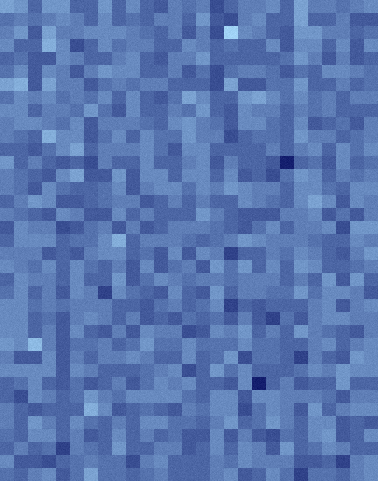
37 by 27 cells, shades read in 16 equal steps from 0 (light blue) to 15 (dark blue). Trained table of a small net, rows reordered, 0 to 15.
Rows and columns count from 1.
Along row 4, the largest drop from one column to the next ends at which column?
4
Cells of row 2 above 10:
1
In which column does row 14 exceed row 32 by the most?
7
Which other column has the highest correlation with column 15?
5
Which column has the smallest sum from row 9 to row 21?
22
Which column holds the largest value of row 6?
16
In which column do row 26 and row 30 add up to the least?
18
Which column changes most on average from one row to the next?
17
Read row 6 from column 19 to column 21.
7 8 10
